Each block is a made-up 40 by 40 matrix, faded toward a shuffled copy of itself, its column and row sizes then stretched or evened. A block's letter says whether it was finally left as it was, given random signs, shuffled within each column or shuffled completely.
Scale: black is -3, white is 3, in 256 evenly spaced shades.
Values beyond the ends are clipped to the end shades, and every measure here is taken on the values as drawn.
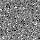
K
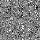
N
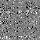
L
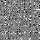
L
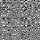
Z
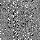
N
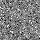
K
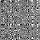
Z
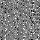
N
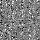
N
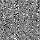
N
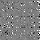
Z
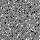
K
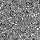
K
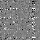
L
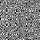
Z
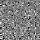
Z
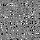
L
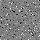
K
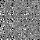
L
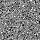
K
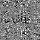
L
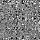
L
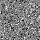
K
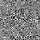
Z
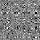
Z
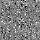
N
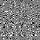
Z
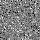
K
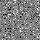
L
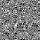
Z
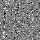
N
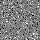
K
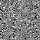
N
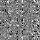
L
